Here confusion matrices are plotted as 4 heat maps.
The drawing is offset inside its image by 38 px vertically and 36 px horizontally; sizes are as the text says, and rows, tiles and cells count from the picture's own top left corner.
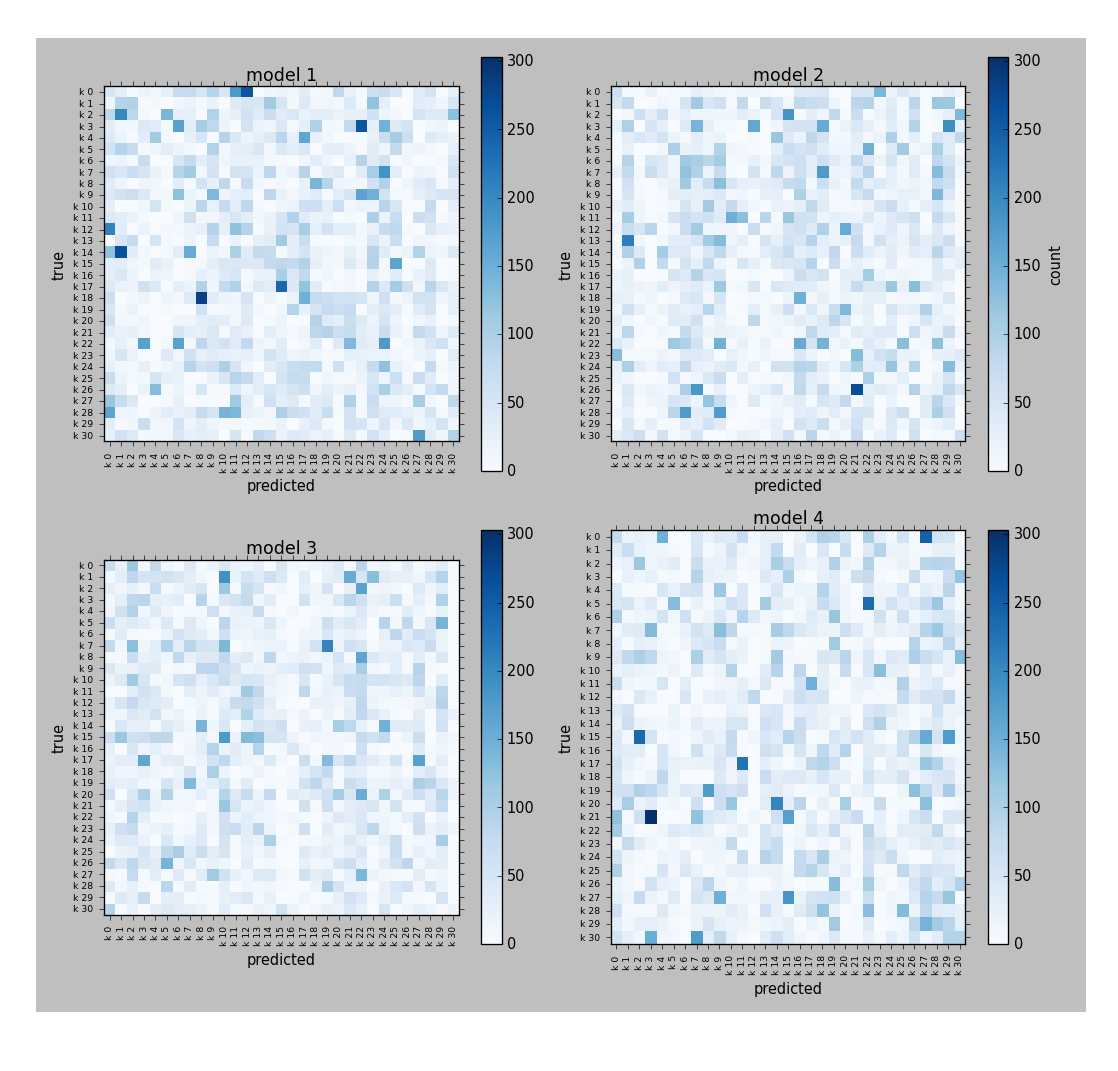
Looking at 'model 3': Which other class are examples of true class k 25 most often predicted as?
k 6
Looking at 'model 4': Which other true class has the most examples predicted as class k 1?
k 20
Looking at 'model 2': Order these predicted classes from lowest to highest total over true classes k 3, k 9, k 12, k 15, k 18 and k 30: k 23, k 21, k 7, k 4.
k 23, k 4, k 21, k 7
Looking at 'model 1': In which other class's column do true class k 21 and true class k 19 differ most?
k 16
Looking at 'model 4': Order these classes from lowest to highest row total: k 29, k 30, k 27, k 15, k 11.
k 11, k 29, k 30, k 27, k 15
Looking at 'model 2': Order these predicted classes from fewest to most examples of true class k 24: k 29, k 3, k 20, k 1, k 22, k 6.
k 3, k 22, k 20, k 6, k 1, k 29
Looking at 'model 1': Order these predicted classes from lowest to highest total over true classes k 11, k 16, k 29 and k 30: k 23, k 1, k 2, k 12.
k 12, k 2, k 1, k 23
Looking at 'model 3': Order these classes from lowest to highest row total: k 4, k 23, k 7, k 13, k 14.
k 4, k 13, k 23, k 14, k 7
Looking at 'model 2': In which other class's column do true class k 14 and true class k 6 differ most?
k 7
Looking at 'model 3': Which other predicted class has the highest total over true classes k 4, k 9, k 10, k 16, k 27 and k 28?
k 22
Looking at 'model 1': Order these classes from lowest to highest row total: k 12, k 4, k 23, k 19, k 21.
k 23, k 19, k 21, k 4, k 12
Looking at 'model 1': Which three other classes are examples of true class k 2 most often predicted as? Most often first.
k 1, k 5, k 30
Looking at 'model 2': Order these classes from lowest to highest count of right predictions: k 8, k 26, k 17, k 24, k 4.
k 17, k 4, k 8, k 26, k 24
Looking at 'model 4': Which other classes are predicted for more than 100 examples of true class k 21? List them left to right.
k 0, k 3, k 7, k 15
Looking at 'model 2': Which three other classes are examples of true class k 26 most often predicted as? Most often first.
k 21, k 7, k 6
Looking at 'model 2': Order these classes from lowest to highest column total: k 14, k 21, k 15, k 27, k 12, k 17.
k 27, k 12, k 14, k 15, k 17, k 21
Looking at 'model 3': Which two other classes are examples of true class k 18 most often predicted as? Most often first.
k 9, k 19
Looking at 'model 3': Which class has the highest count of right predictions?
k 20
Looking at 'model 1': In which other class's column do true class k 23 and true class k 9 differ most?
k 22
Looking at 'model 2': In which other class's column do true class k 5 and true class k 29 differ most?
k 22
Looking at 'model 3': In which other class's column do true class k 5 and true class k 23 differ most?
k 29
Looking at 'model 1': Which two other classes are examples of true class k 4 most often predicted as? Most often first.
k 17, k 25
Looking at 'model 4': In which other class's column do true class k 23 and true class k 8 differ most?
k 19
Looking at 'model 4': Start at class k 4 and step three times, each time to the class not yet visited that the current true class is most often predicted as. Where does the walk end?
k 7
